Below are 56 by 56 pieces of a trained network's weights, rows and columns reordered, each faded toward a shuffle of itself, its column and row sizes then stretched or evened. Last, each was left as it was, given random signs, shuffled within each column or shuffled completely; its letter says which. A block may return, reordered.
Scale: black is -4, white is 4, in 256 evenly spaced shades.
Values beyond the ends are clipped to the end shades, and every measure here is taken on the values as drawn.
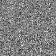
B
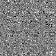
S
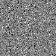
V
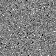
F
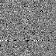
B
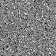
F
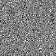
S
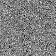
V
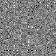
S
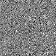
B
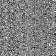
V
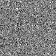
B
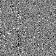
V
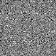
B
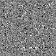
B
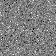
F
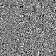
S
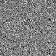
S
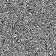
F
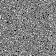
F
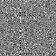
S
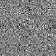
S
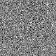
B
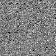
B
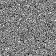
F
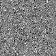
V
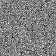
V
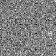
S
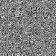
S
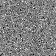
F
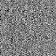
S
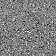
F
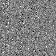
V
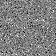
F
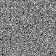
V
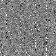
V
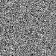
V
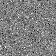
F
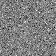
F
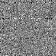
B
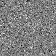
F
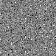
V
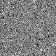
V
